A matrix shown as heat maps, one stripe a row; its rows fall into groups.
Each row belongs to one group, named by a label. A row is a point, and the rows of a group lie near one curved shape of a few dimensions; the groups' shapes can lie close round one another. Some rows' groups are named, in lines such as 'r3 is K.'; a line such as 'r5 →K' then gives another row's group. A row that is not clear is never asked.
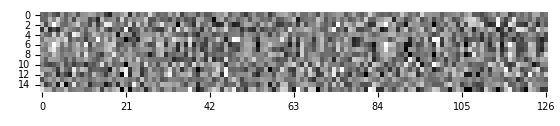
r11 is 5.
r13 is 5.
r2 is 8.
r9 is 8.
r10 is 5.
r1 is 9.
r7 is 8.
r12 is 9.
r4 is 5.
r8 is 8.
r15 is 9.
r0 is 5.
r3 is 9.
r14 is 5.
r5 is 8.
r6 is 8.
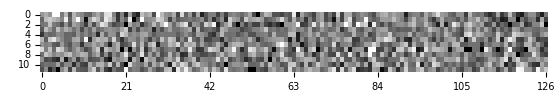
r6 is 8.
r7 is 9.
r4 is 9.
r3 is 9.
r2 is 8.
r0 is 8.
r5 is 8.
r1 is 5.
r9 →5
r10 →5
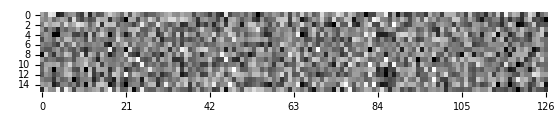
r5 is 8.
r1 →8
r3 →8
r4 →8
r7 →5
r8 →9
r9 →8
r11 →8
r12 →8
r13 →5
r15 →5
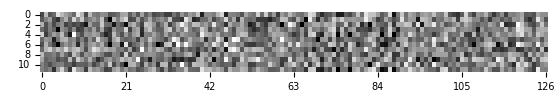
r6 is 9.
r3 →9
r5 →8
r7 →5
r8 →9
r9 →8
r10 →5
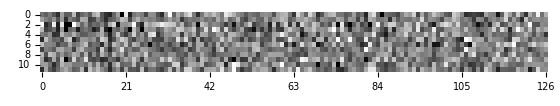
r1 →5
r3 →5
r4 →8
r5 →9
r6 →8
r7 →9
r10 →8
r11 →9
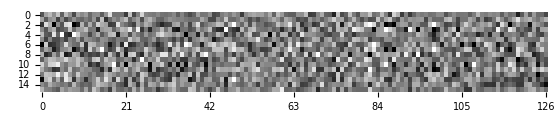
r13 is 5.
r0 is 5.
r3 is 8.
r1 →9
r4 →5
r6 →9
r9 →5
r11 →8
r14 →8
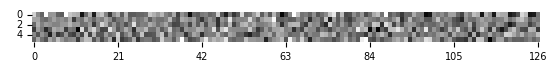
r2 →5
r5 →9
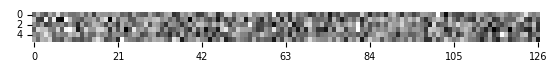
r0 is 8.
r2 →8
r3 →5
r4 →8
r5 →8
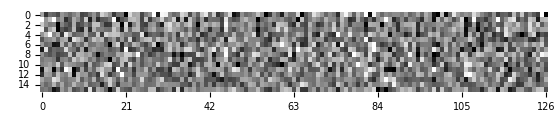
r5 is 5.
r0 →8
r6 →8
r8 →8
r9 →5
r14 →5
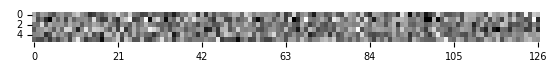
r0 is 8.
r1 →8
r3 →5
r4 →8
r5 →5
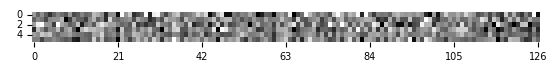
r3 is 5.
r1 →5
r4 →8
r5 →5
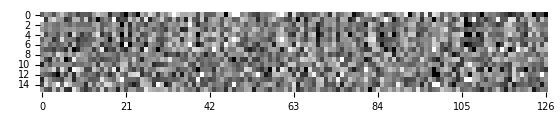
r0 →8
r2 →9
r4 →9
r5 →8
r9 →5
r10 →9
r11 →5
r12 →8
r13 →9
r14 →8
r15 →5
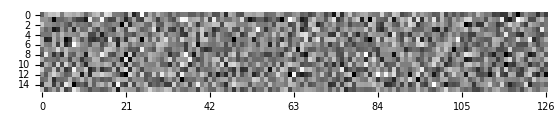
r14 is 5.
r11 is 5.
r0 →5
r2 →9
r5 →5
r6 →5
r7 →8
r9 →9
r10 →5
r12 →8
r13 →8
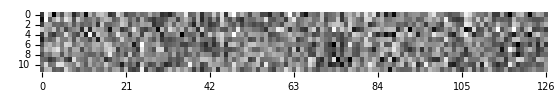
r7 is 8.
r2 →9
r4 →8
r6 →5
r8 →5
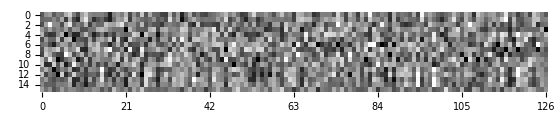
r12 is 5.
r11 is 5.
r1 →5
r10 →5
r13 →5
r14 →5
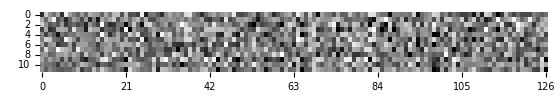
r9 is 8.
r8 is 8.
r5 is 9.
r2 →5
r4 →8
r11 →8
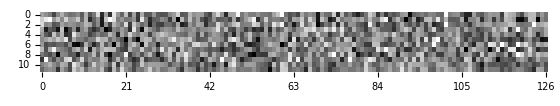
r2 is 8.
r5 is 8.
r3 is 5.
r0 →8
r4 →5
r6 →5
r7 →8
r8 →9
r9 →9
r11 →5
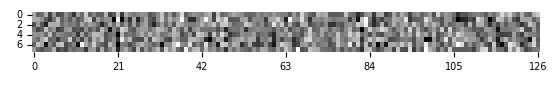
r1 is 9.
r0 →9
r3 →5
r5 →8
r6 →5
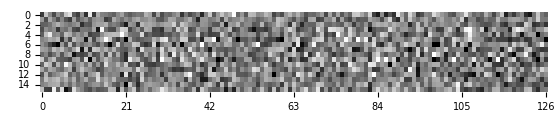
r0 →8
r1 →9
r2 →8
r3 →9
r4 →9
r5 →8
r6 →8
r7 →8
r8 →5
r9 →8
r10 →9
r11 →8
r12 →9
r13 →8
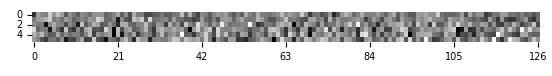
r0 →9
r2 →8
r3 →9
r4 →9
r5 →5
